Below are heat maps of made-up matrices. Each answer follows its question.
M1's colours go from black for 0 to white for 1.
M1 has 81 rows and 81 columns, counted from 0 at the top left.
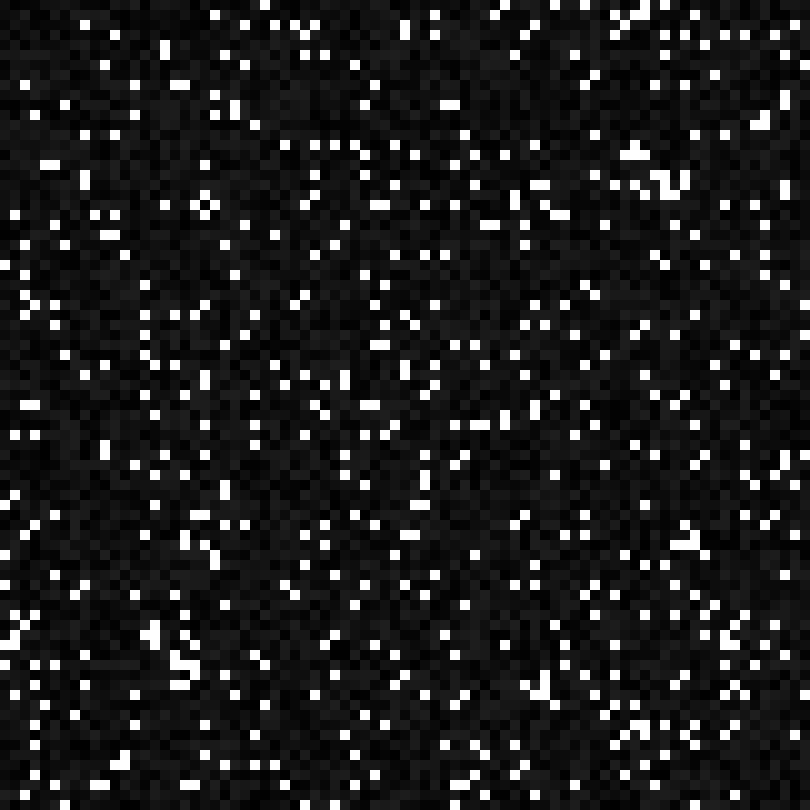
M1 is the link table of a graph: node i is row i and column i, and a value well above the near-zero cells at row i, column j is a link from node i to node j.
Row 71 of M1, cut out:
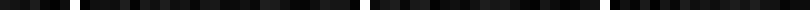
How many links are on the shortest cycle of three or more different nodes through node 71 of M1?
5
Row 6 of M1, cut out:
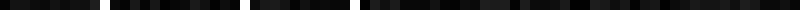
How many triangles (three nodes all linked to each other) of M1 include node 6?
0
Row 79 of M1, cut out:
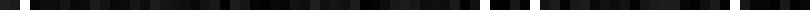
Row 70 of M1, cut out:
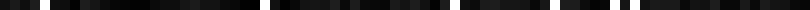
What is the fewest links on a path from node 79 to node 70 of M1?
4
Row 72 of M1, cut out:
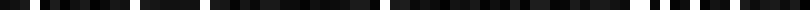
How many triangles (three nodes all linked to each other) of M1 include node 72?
4
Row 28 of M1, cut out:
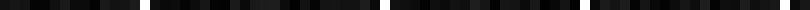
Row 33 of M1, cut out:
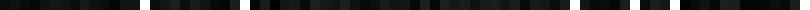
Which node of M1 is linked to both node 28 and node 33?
node 14
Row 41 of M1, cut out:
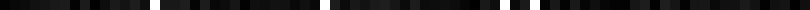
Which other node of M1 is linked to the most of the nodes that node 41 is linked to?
node 64
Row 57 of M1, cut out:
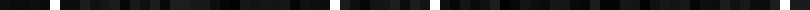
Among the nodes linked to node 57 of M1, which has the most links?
node 78
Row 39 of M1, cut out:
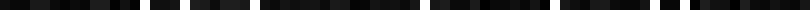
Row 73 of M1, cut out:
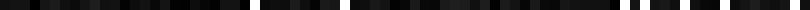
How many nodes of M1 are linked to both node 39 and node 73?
2
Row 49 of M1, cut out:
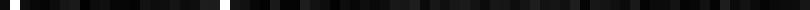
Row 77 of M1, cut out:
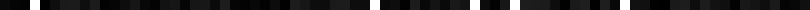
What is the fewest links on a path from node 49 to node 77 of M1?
4
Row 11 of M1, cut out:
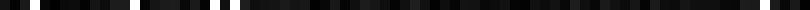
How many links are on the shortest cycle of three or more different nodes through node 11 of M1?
4
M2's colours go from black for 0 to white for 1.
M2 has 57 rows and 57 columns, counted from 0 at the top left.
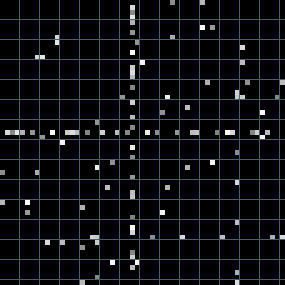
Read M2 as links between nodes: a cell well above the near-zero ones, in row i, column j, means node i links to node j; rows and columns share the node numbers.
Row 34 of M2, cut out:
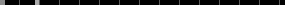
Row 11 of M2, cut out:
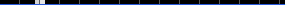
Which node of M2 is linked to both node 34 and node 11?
node 7
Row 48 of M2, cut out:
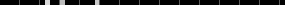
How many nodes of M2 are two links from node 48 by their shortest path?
5
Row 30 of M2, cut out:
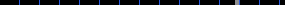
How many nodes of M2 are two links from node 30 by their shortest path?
6
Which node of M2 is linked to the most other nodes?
node 26
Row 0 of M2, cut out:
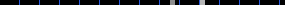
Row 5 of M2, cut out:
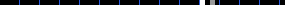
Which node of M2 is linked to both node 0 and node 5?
node 40
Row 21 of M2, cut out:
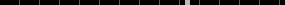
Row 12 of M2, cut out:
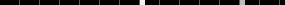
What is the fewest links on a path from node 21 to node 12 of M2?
5
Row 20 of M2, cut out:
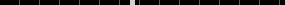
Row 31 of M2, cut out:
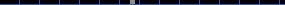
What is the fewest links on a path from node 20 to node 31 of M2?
2
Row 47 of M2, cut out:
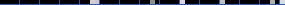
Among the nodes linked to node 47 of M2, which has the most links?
node 19
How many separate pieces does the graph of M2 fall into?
3
